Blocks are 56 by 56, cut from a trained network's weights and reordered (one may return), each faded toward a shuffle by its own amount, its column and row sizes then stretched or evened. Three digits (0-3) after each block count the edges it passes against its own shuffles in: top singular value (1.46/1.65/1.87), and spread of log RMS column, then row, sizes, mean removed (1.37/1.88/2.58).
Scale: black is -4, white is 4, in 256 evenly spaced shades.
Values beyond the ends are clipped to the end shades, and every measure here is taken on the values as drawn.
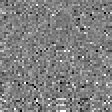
3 0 2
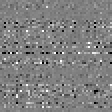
3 1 3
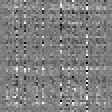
3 3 1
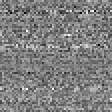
0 0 3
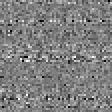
1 0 3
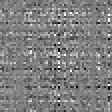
3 3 2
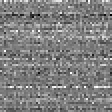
3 1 3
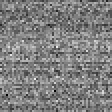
2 1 0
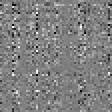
1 3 2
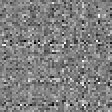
2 2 2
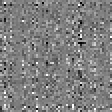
0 3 2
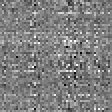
1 3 2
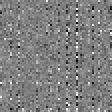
2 3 1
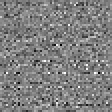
2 1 3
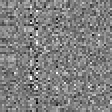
3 2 0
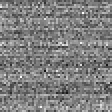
3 1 1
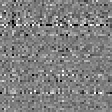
3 0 3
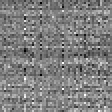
3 3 0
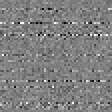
2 0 3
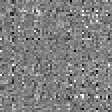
2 2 2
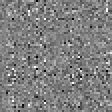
0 2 2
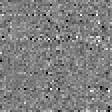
0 1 2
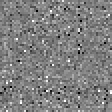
0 1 1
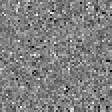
0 0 1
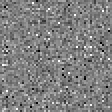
1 1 0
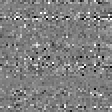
3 1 3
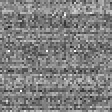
3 1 1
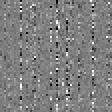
2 3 0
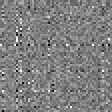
2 2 1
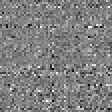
0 1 3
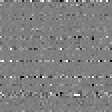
1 1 3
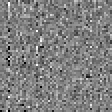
1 2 0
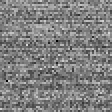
3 0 0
